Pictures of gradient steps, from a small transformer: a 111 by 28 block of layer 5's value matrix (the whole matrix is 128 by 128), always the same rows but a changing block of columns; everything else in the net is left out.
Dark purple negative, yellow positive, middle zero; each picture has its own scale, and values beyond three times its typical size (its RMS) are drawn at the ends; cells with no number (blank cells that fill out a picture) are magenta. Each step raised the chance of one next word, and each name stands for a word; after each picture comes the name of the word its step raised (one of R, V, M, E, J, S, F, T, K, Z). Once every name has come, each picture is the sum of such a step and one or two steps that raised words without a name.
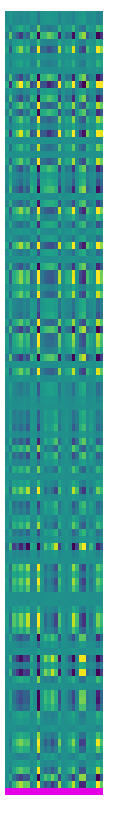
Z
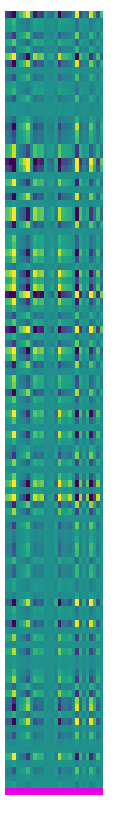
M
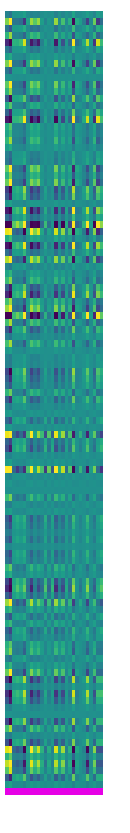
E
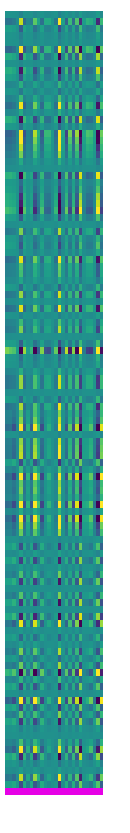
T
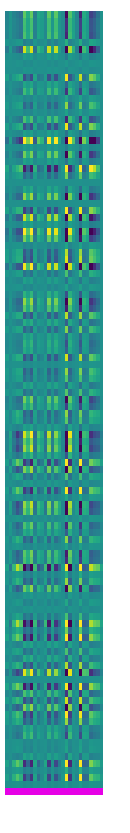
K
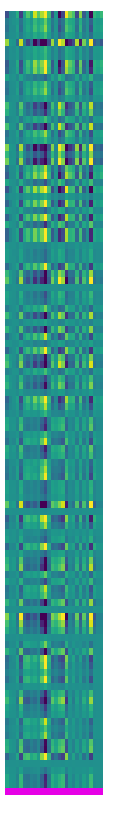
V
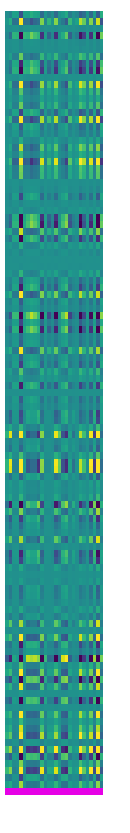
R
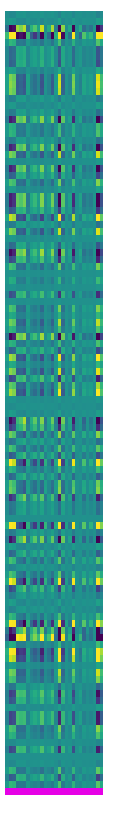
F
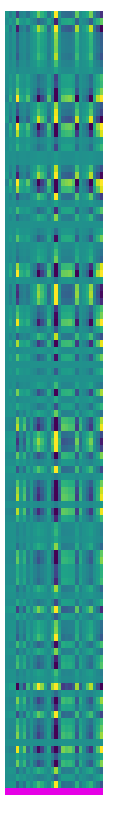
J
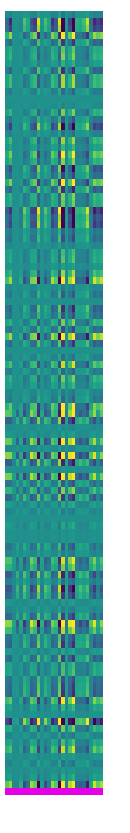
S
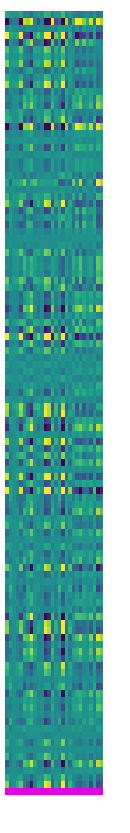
S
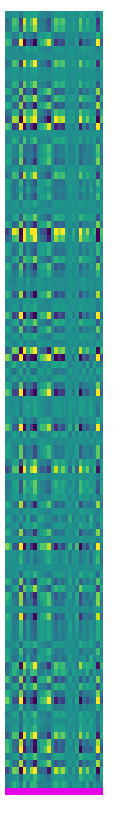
V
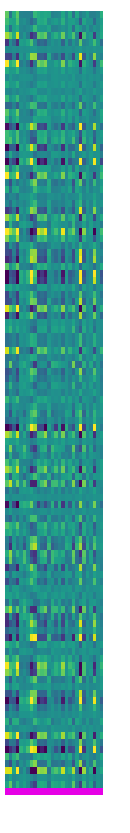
V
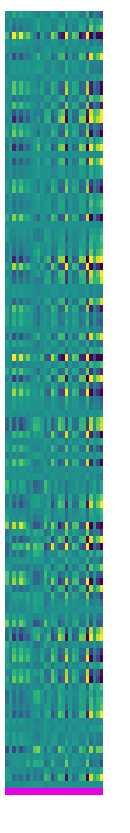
F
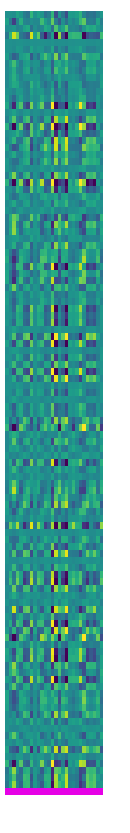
F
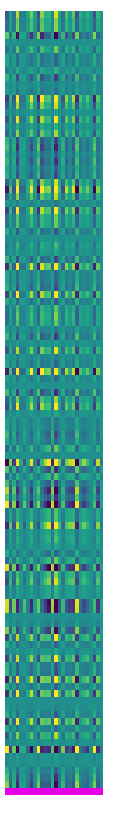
E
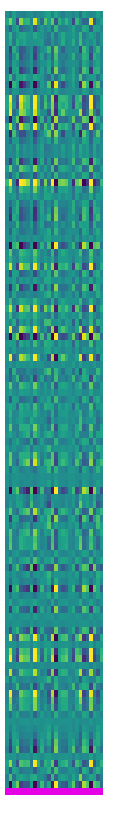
Z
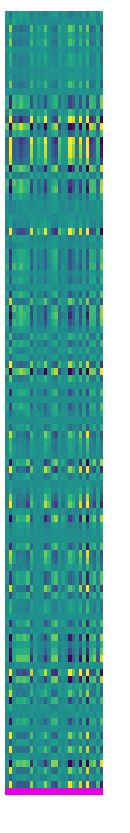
K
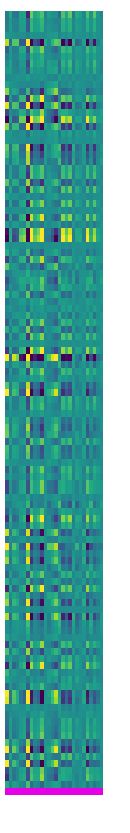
V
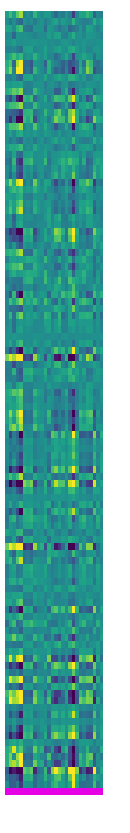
R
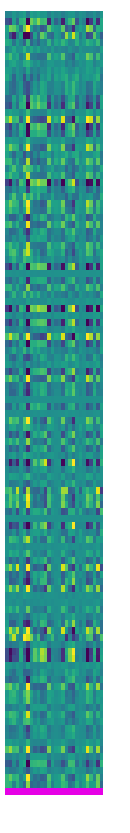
F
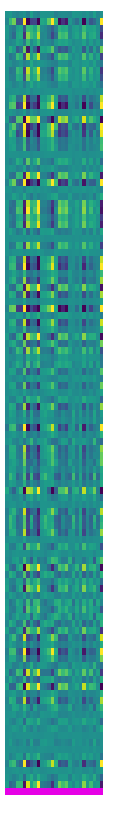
T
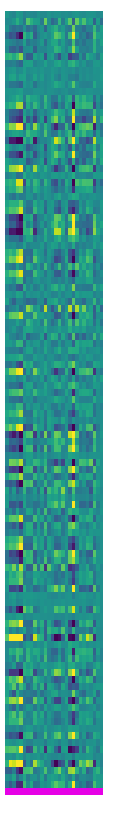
K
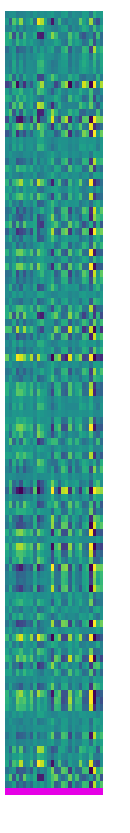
Z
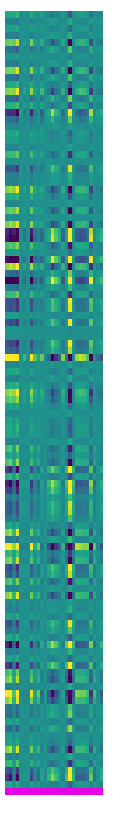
E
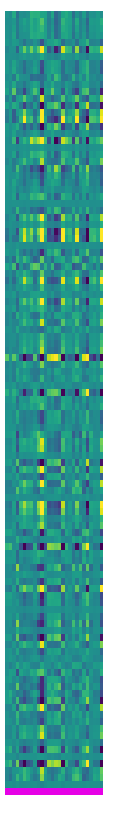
K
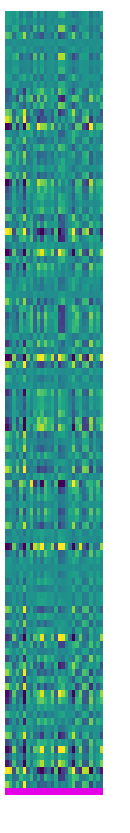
J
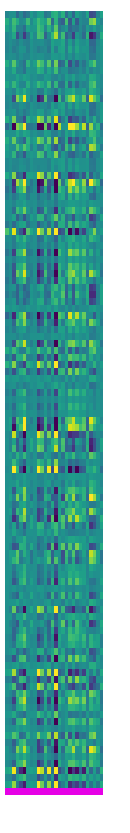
J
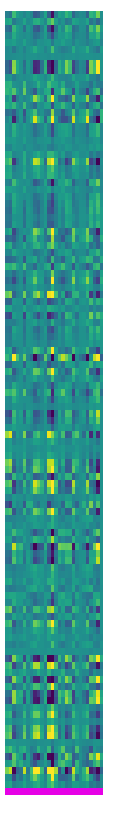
R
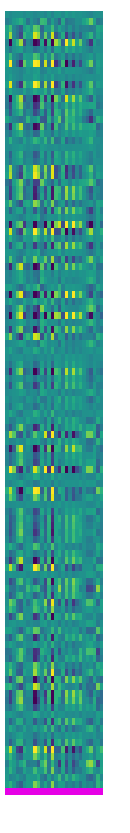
E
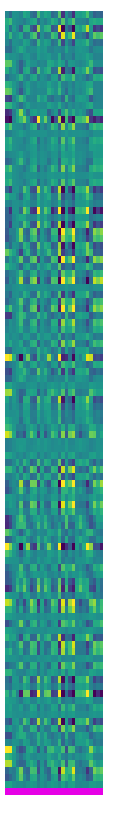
E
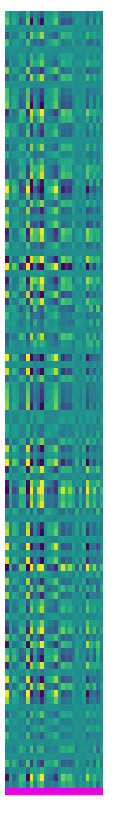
E
